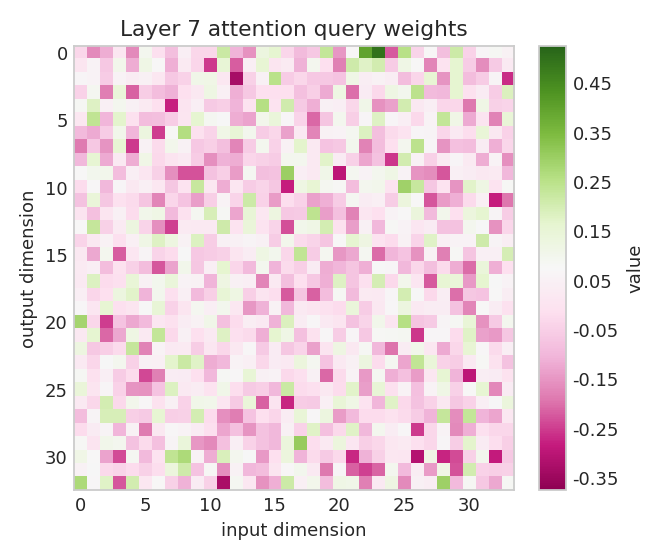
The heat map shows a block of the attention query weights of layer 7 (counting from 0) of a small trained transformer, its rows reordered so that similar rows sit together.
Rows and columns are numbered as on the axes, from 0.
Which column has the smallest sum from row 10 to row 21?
16
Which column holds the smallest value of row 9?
20
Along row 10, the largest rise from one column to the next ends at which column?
17
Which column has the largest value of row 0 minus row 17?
22
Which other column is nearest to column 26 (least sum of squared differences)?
3
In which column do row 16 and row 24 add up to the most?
11
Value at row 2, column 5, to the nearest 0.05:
0.05
